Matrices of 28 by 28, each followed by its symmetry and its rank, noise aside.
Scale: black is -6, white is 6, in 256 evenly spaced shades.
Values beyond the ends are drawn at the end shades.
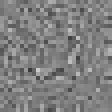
antisymmetric, rank six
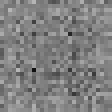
symmetric, rank six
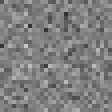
no symmetry, rank six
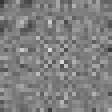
symmetric, rank four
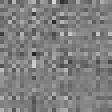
no symmetry, rank three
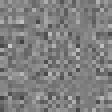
no symmetry, rank four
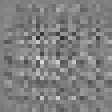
no symmetry, rank three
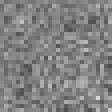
symmetric, rank six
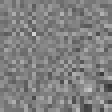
symmetric, rank four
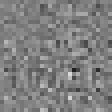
antisymmetric, rank four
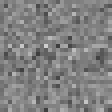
no symmetry, rank six
